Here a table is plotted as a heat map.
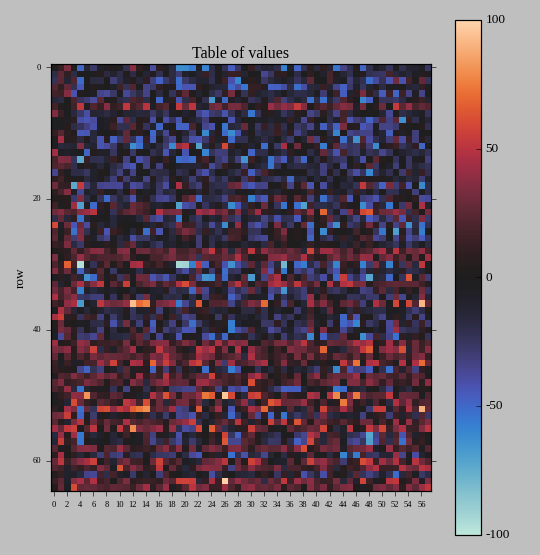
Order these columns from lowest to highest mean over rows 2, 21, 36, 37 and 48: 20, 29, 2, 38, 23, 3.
38, 20, 29, 23, 2, 3
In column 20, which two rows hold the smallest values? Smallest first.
30, 0
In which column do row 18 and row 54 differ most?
3
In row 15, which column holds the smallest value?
33
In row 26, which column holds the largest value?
4
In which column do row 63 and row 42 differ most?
26
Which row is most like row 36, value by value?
52
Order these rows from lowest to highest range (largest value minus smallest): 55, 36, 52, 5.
5, 55, 52, 36
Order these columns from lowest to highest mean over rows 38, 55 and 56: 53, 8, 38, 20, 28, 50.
20, 28, 38, 53, 8, 50
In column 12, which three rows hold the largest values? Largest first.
36, 55, 52
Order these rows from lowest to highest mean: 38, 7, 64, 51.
7, 38, 51, 64
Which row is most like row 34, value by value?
53
